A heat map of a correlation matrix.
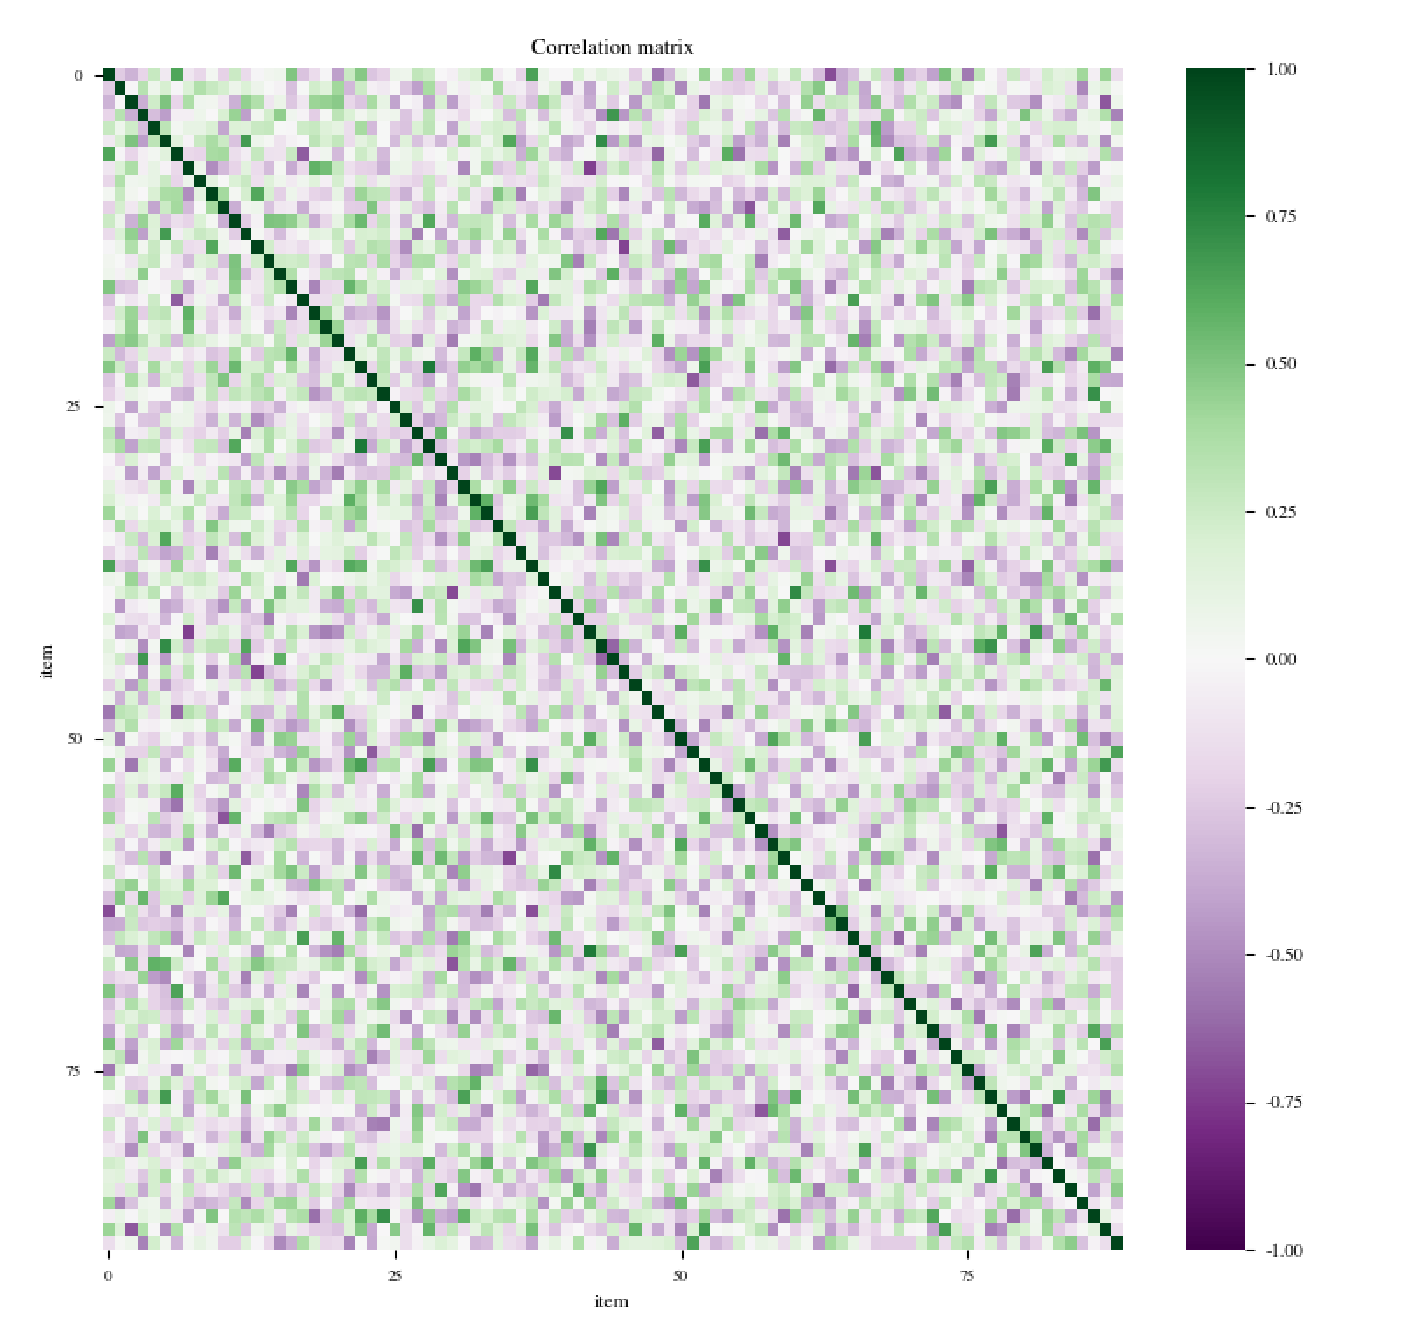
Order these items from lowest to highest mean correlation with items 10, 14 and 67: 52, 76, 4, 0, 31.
52, 0, 76, 4, 31
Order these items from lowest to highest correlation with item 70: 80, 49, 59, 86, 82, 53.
59, 80, 49, 53, 86, 82
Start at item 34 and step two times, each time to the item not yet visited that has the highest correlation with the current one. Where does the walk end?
13
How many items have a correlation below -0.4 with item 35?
4
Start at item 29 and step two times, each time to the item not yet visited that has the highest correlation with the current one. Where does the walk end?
41
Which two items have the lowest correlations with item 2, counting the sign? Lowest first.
87, 52
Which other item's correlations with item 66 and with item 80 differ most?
43
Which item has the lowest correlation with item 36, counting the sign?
9
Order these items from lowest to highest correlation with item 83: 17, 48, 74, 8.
8, 48, 17, 74
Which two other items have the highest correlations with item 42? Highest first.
66, 81
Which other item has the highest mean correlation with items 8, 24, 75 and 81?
17
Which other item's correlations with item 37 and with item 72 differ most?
0
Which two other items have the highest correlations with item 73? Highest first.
87, 0
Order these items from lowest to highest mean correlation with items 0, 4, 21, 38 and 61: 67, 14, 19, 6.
19, 14, 6, 67
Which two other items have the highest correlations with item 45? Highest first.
26, 43
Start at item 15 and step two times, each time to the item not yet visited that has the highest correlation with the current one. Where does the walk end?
3
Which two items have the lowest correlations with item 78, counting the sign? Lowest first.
57, 82
